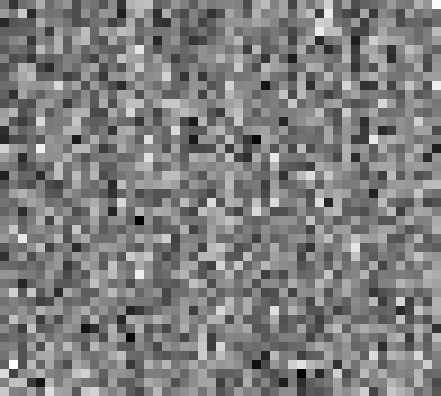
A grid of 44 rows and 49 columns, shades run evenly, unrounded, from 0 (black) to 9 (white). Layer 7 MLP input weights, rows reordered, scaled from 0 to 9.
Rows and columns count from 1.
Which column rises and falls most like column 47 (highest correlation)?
23
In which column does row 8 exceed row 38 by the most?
15
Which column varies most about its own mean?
16
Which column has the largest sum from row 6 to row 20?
39
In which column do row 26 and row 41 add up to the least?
29
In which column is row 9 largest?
19
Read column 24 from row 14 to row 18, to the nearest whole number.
3 6 5 3 6
